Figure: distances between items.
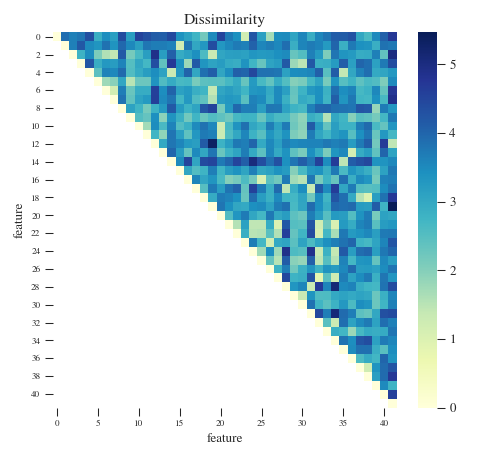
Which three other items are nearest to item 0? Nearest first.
23, 26, 18
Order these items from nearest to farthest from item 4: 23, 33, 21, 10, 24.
33, 10, 21, 23, 24
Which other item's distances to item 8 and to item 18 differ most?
38
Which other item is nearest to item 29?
30
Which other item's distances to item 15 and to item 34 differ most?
1
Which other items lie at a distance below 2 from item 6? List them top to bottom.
2, 5, 7, 19
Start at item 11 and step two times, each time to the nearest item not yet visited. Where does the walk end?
10
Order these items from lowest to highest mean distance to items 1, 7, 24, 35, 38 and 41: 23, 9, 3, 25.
9, 25, 23, 3
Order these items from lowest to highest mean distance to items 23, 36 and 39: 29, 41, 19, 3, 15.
29, 15, 3, 41, 19
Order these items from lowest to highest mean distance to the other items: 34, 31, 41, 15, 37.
15, 37, 34, 31, 41
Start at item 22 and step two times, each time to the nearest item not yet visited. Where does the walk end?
27
